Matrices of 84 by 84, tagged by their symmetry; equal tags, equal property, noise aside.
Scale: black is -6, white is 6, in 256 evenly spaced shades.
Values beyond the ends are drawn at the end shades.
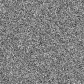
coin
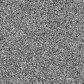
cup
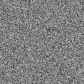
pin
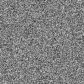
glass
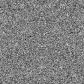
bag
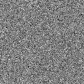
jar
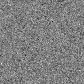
cup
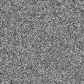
jar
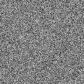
jar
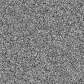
jar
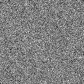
coin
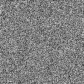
pin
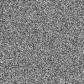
cup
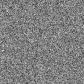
pin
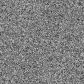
glass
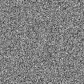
glass
